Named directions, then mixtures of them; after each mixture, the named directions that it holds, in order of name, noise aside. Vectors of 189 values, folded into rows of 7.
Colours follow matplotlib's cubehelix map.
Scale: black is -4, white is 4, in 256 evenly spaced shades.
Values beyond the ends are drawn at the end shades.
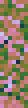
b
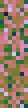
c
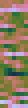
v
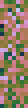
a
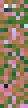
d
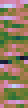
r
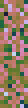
c.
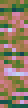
v.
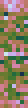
c, r, v.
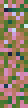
d, v.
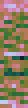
r, v.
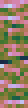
r.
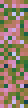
b, c, d.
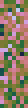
a.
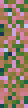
a, d.
